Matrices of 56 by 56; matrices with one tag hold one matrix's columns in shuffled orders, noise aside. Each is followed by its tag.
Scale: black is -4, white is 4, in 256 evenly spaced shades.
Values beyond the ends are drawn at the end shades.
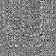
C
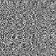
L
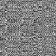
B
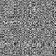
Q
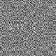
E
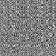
C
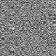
E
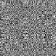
L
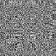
L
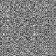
B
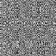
Q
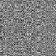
B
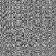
C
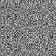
L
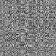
C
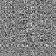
C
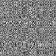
Q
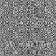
Q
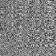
C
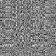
C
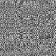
L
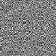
E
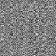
B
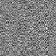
E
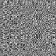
L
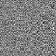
E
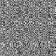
Q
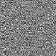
E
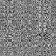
C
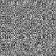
L
